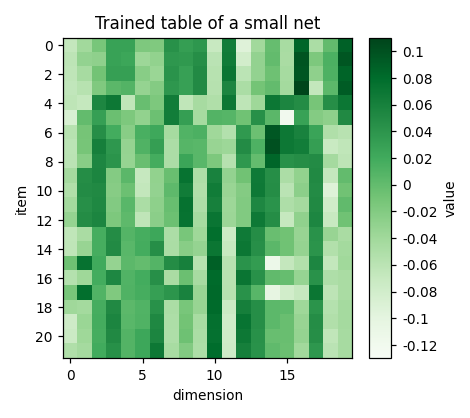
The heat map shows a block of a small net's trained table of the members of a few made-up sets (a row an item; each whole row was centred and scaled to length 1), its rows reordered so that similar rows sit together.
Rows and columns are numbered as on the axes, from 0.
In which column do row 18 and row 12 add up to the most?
10
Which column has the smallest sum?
0
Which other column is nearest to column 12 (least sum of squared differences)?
6
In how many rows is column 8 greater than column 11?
17
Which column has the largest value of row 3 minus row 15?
16
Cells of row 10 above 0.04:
7
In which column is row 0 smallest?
12
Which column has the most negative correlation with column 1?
3
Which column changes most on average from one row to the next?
15
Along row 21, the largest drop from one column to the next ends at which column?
11
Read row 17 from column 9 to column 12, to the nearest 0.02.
-0.04 0.08 -0.06 0.04
